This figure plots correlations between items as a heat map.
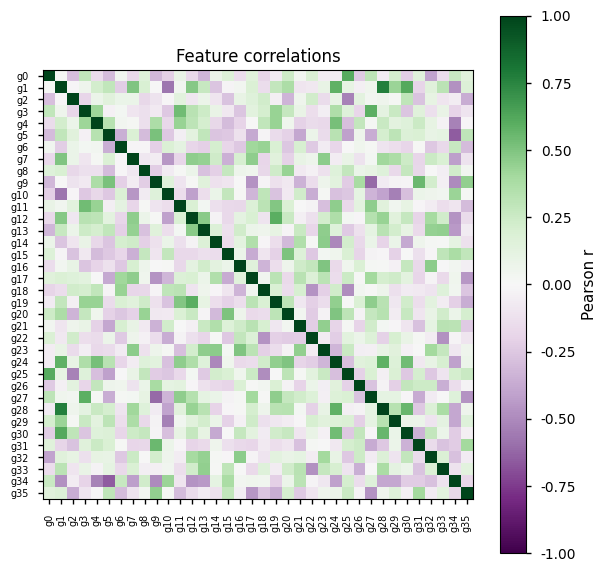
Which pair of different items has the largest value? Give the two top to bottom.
g1, g28
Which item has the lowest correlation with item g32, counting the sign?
g0
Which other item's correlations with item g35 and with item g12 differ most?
g19
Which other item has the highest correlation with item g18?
g6
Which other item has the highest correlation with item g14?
g23
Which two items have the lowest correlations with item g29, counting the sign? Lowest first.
g10, g34
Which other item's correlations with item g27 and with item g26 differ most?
g9
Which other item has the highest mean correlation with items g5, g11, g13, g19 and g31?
g4
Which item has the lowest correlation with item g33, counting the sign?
g22
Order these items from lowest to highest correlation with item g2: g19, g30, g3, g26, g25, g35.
g25, g35, g3, g19, g26, g30
